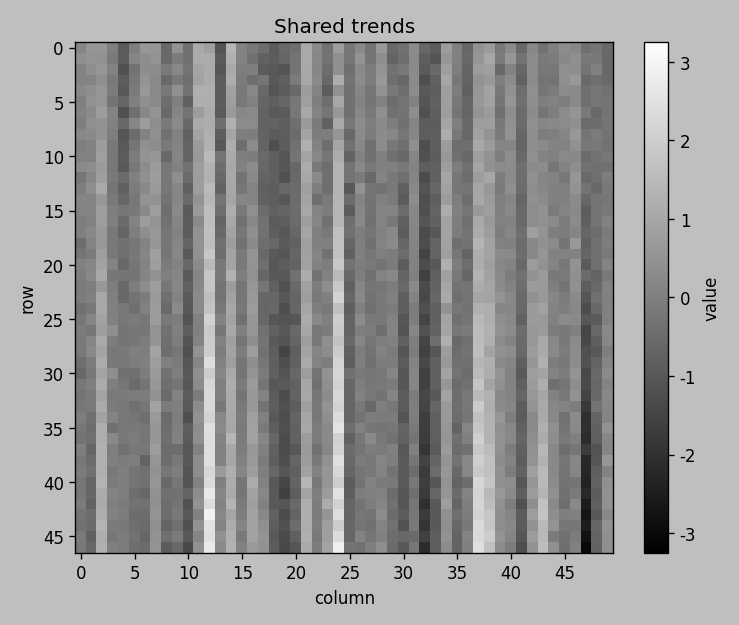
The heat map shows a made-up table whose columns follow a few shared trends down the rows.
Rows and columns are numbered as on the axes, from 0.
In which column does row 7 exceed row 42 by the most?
47
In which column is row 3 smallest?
32
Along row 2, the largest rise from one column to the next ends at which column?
14
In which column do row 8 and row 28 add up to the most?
12
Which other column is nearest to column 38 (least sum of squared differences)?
2
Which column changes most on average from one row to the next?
24
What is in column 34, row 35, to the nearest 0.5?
0.5
